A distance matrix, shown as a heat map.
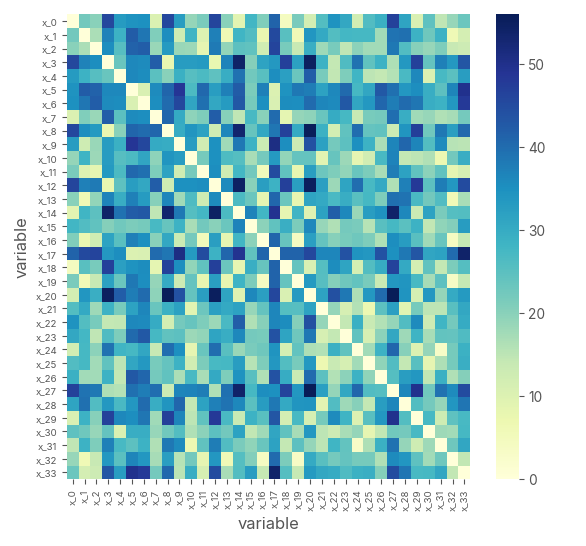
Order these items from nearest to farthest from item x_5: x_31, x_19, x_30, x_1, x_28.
x_31, x_30, x_28, x_19, x_1
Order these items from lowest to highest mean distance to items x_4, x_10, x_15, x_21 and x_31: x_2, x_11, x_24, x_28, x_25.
x_25, x_24, x_28, x_2, x_11
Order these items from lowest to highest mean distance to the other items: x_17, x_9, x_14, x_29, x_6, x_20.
x_29, x_9, x_14, x_20, x_6, x_17
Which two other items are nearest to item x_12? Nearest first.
x_3, x_8
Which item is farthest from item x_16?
x_17
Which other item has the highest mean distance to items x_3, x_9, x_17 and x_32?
x_20
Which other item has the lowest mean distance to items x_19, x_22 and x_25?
x_30
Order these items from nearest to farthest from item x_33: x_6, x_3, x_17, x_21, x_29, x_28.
x_29, x_21, x_28, x_3, x_6, x_17
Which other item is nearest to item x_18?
x_0
